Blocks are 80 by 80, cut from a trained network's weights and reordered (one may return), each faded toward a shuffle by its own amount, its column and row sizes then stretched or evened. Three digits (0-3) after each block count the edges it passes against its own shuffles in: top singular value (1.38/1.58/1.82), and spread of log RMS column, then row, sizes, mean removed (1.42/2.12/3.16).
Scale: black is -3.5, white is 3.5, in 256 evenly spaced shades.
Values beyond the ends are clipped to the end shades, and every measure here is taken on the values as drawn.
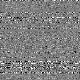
3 0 3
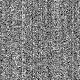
2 0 0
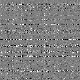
2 1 3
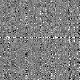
3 2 1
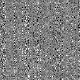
0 3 1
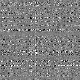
0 1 3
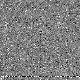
2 0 1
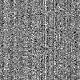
3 1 0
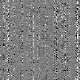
2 3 1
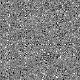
0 2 1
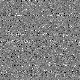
0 0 2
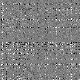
1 2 3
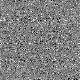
0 0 2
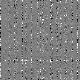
1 3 1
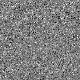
0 0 1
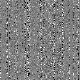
0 3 0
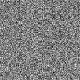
3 1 0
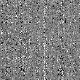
0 2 1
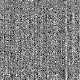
3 0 2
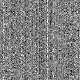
3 2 0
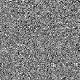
2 1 1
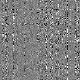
2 3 1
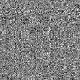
2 0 1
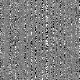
1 3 0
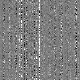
3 3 0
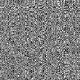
3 2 0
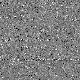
0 0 1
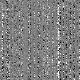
2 3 0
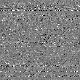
1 0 2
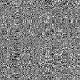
3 1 2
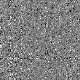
1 2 0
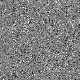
1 1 0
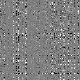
1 3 2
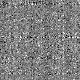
1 0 2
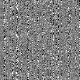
1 3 0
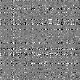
2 2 3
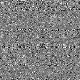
2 0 2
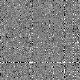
2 2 1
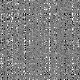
2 3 2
